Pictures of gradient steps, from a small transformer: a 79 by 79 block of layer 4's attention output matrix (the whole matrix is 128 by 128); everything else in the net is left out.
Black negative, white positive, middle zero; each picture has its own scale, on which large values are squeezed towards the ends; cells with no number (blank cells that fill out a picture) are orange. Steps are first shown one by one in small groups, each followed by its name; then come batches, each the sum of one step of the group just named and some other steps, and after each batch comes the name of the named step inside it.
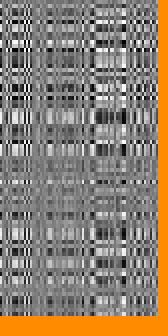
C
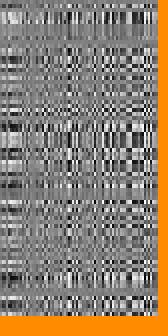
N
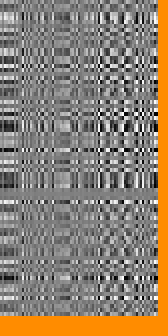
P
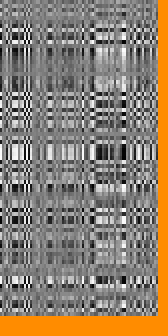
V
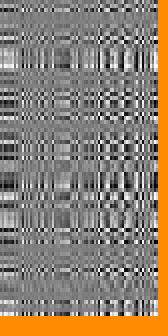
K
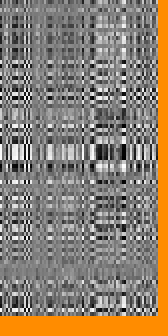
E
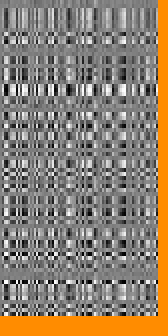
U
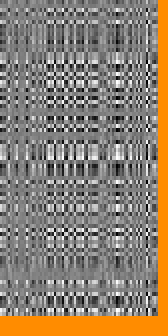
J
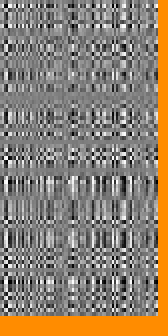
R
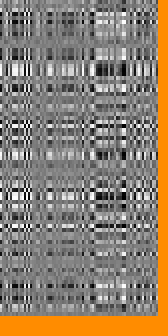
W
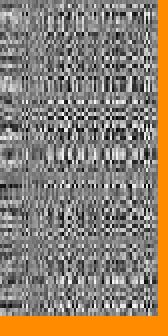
N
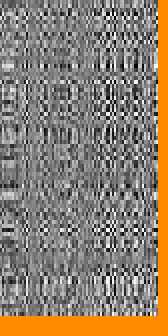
K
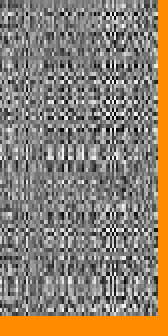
J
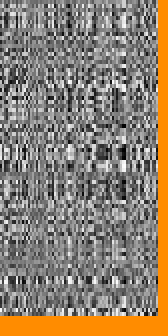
E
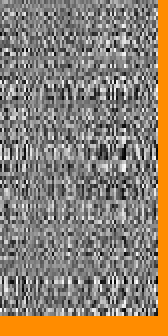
E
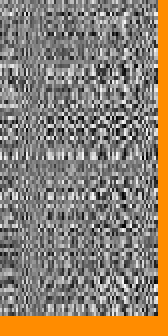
W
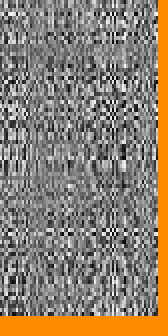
U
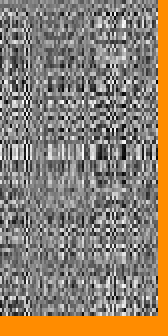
V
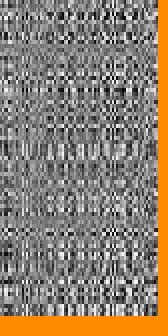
J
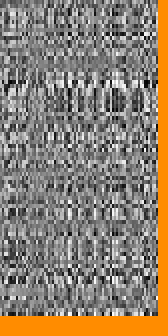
U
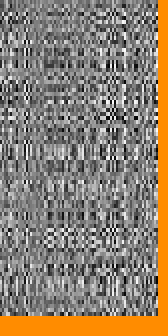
C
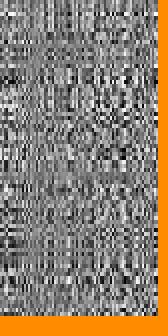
V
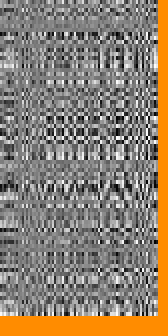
K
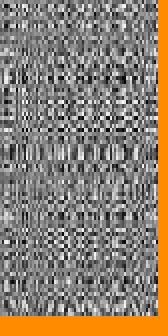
J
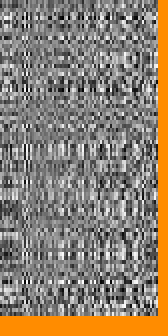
K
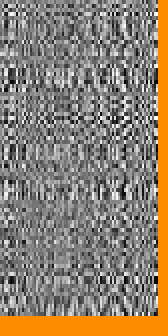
R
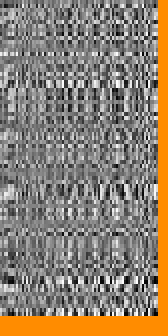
J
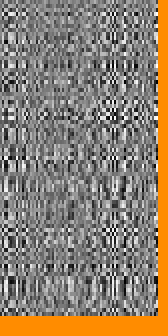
R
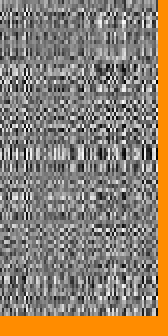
W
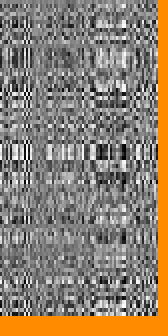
V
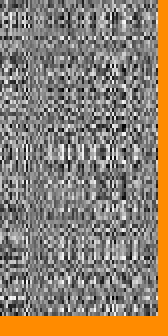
N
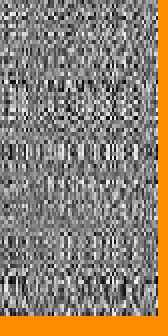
R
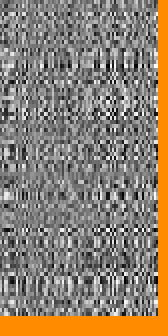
K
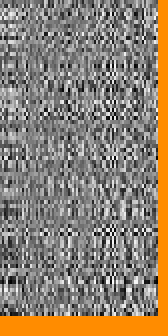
R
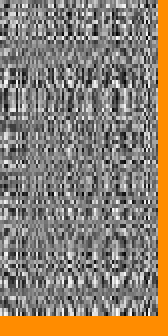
N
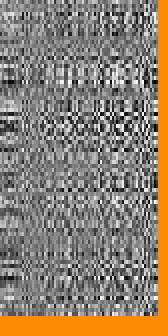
P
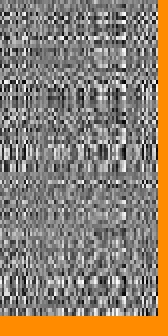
C
